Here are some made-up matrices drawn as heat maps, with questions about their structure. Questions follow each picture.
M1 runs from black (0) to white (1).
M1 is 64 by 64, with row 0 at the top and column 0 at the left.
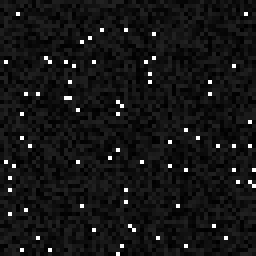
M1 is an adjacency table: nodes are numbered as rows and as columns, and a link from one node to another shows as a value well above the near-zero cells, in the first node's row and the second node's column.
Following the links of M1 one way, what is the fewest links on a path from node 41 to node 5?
5
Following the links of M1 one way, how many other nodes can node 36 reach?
9
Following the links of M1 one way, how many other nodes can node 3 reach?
9
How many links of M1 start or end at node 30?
3
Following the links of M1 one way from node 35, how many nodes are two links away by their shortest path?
3
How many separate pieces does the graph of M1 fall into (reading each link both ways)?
9
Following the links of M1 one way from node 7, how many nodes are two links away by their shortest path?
1
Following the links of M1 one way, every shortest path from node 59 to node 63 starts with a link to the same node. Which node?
node 56
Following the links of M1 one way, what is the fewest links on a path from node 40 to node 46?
3
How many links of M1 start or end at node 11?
1
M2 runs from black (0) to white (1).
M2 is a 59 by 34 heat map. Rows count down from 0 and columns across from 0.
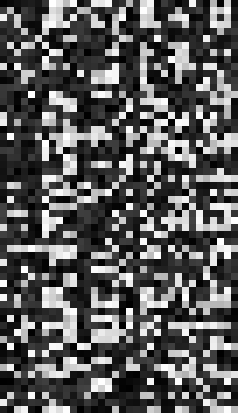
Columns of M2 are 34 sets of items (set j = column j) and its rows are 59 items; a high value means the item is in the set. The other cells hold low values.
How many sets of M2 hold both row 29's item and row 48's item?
6
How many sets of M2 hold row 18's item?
9
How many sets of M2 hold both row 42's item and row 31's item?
9
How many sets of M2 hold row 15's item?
7
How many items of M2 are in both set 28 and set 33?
3
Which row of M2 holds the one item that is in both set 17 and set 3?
47
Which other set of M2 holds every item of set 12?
1
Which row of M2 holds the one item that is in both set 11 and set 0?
52
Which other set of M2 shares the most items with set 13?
14
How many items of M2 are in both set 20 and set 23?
5
